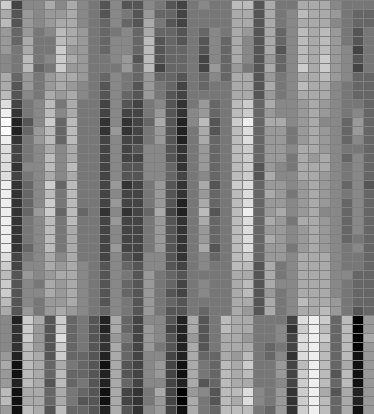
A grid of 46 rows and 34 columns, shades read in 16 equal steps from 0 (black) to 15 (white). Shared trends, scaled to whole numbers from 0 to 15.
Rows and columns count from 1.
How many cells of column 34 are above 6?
17
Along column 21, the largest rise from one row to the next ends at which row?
36
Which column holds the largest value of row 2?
28
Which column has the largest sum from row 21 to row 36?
1
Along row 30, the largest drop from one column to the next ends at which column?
2
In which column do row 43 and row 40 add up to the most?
29
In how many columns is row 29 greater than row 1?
6
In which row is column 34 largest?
38
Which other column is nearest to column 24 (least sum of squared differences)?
34
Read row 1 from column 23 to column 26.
11 5 10 7
